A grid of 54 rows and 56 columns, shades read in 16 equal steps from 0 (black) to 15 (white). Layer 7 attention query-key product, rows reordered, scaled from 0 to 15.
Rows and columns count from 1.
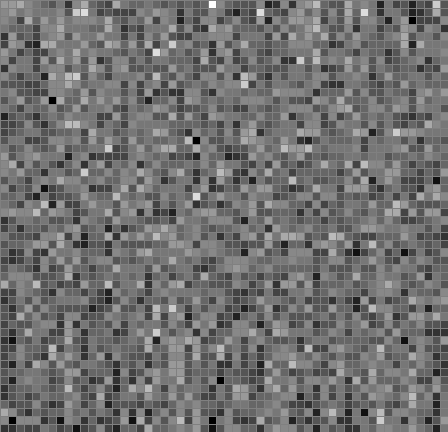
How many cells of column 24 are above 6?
25
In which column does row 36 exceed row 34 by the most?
5
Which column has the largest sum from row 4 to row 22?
10
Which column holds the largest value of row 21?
46
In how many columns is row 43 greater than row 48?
23
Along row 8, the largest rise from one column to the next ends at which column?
38
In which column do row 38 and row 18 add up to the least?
39
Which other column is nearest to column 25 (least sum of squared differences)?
53
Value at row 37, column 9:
6
